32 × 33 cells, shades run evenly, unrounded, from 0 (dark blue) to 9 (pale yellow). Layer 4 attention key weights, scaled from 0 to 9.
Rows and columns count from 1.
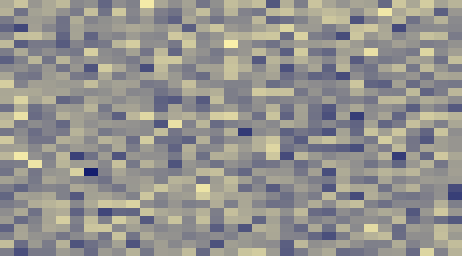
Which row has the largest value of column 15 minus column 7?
22
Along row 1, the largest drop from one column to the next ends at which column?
20
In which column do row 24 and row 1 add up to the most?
11
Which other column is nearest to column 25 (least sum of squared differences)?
23
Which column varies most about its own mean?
2
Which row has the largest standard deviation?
15
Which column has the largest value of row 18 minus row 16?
28
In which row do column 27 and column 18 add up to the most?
7
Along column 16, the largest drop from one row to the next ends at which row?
16
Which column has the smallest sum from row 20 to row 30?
24
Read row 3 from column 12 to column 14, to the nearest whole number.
4 3 6
